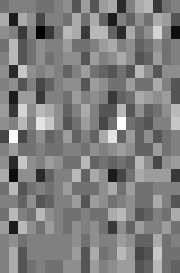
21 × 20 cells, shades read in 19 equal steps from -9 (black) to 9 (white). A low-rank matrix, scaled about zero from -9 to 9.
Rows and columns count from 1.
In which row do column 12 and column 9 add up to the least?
10
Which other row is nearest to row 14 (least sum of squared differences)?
8
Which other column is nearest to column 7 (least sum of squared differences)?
4
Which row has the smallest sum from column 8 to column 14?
6
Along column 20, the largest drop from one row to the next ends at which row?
14
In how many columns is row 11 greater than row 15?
6
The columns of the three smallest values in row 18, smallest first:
2, 13, 15
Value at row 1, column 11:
-3
